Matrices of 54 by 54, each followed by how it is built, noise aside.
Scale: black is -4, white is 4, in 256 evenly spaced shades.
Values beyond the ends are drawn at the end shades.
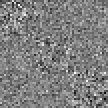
block diagonal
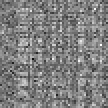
blocks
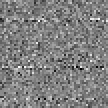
uneven rows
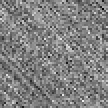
Toeplitz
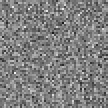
noise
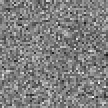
noise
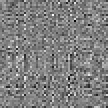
low rank
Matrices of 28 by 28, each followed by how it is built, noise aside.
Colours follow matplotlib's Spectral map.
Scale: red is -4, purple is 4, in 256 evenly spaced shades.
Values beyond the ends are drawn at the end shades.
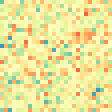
blocks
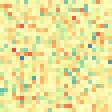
noise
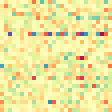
uneven rows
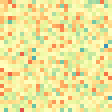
repeating rows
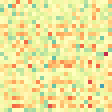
blocks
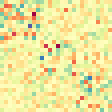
block diagonal
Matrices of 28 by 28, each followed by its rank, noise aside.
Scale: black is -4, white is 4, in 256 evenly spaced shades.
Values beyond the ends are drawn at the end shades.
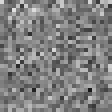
eight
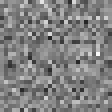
six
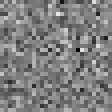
seven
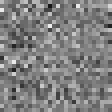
six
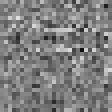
six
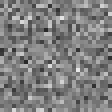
eight
